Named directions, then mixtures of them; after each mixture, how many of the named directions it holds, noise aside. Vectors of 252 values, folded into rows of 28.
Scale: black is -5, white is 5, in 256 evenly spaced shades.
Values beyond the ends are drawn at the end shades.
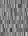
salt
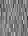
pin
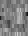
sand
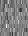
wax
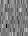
one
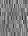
one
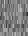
four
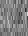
four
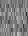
four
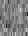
three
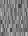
one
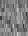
four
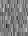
three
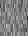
three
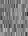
two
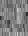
two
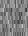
three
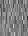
one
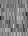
three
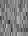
four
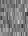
three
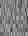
two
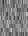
four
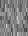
four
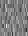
three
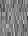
two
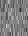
two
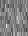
four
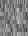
four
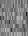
three
